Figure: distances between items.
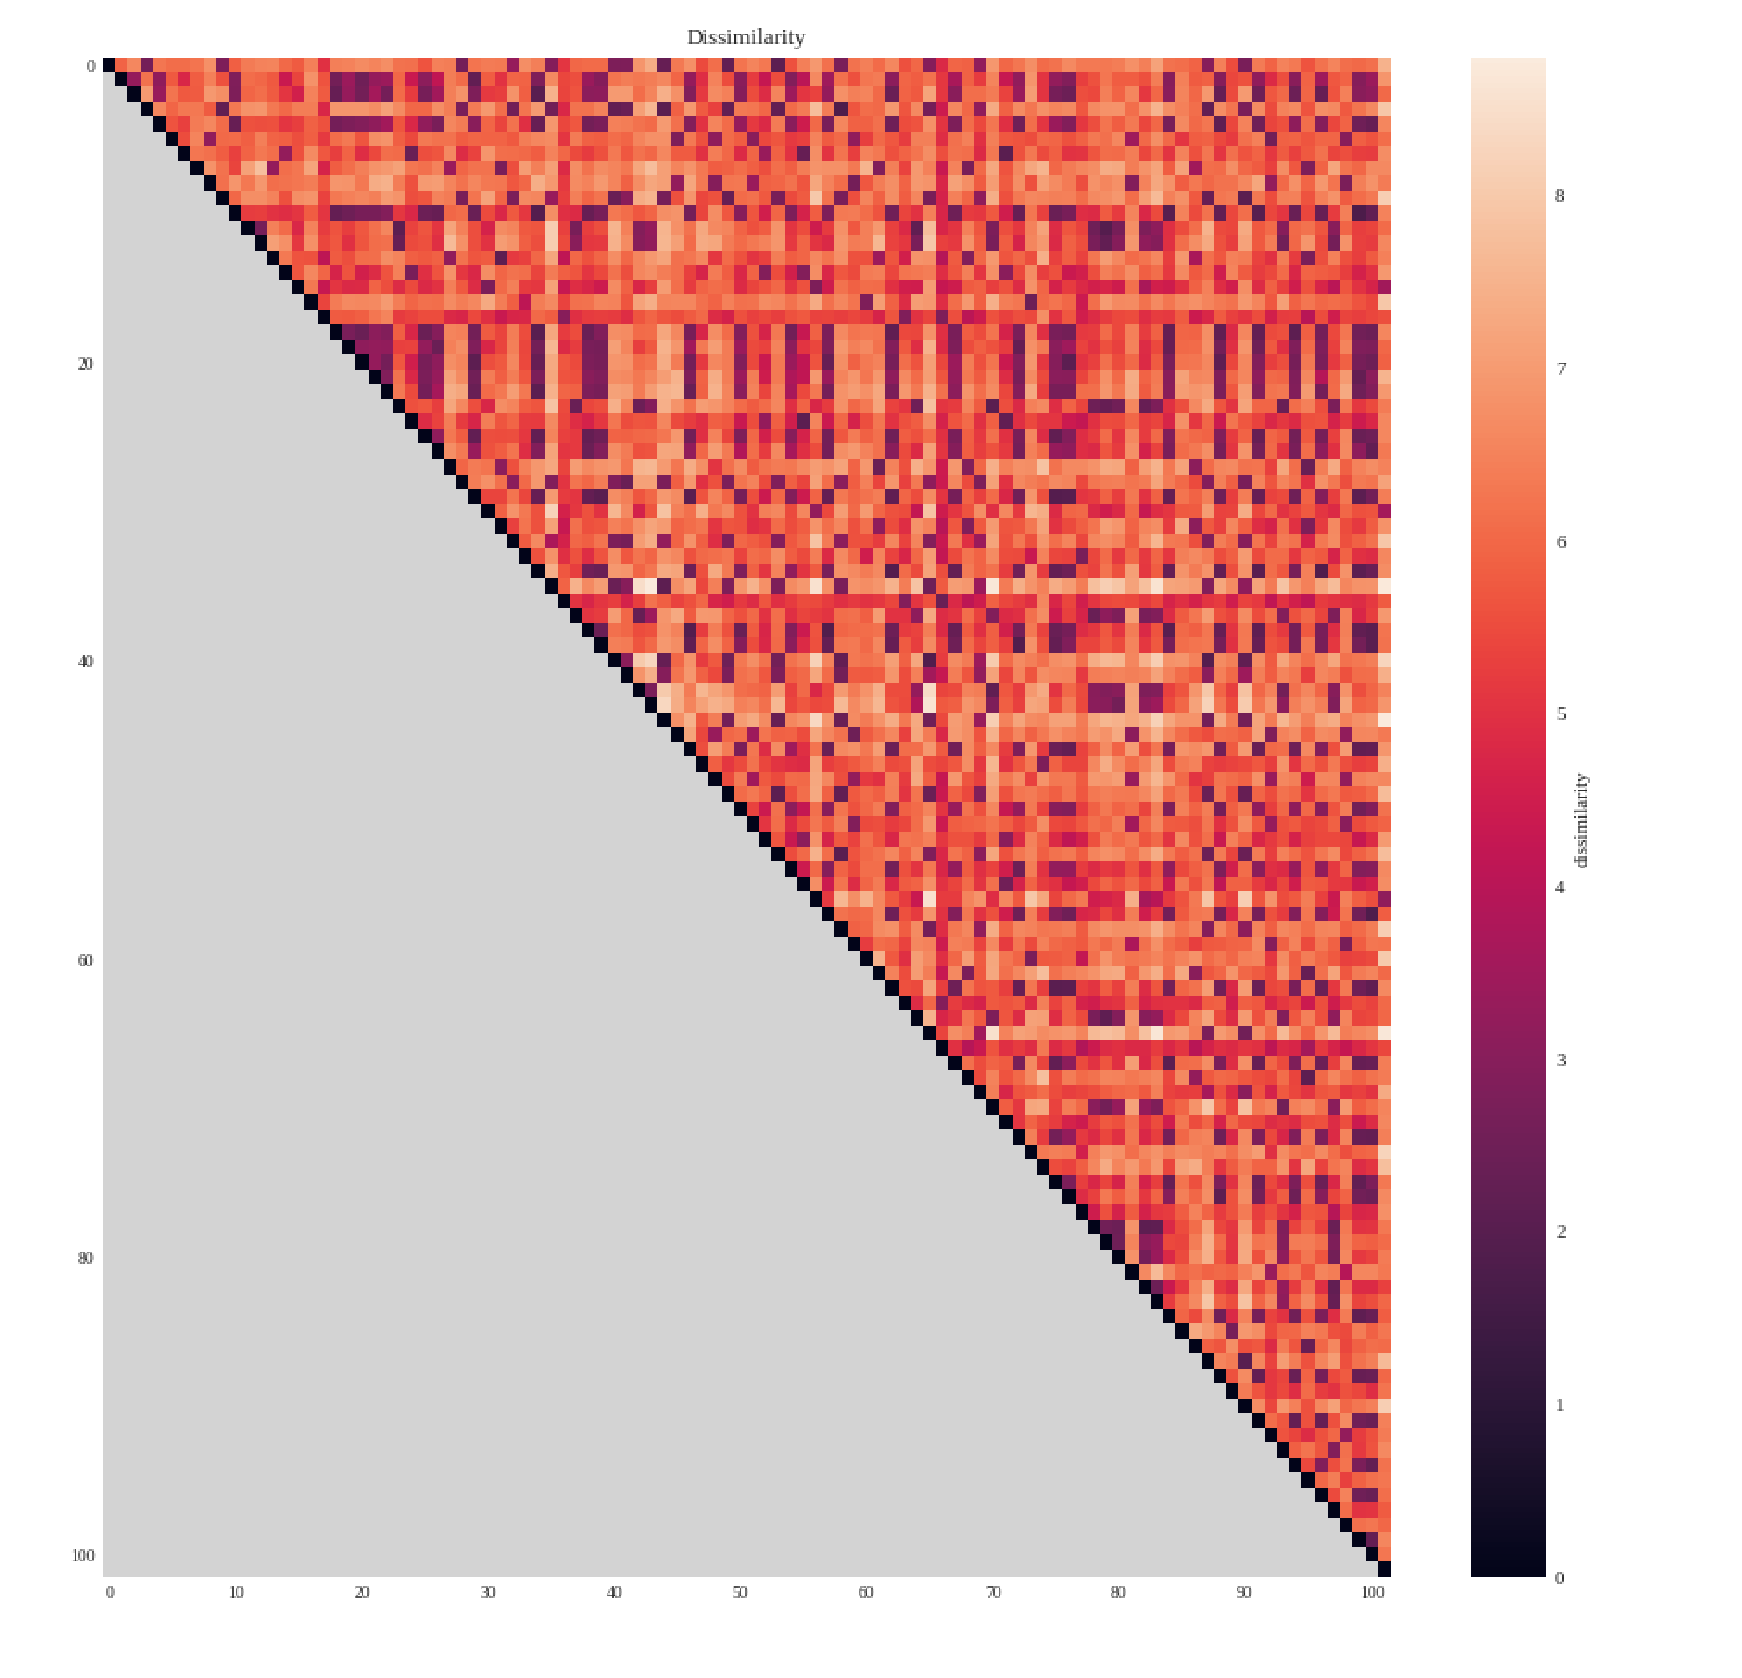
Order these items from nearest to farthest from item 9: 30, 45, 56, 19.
45, 19, 30, 56
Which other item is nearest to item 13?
31
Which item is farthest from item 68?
74
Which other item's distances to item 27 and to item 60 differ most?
61
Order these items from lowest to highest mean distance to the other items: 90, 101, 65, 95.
95, 90, 65, 101
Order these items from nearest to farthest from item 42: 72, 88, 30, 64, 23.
23, 64, 30, 72, 88
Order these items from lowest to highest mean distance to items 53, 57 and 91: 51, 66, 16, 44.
66, 44, 51, 16
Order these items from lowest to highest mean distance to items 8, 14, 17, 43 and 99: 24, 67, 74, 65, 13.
24, 67, 13, 74, 65
